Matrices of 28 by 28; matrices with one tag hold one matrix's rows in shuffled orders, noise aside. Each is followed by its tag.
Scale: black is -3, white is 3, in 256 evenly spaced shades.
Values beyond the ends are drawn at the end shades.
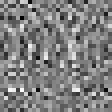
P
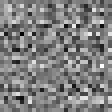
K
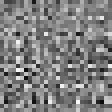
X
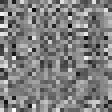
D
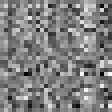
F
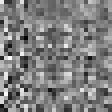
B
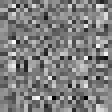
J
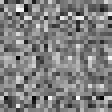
X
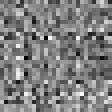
X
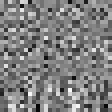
P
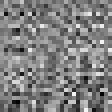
K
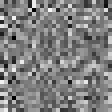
D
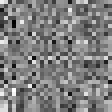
D
